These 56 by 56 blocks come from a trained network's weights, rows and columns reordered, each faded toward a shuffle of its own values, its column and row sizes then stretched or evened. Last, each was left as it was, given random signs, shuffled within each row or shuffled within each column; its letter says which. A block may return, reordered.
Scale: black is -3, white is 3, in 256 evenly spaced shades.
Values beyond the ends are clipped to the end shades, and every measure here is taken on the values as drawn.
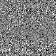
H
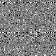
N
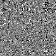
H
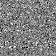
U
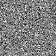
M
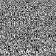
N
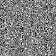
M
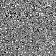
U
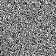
M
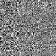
N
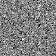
M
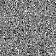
M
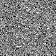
U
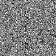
M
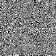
H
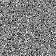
U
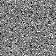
M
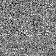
U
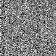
M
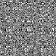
N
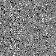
M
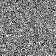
U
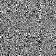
H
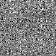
H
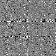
H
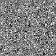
H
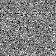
U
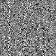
M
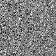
M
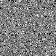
U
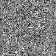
M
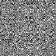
N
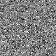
U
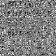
N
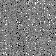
M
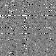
H
